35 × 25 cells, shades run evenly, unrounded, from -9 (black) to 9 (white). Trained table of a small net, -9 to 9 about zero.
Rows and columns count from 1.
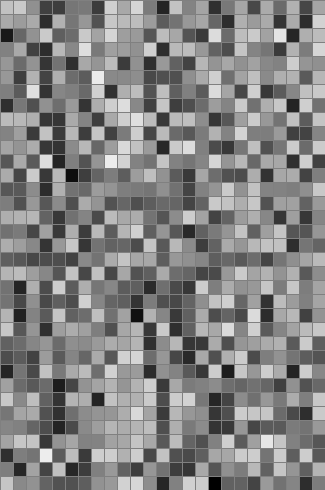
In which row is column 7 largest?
4
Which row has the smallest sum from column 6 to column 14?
34
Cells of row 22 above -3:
18
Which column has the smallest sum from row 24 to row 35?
5
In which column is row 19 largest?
10
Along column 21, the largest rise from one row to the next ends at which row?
32
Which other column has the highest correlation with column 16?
23
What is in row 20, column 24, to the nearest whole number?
-3
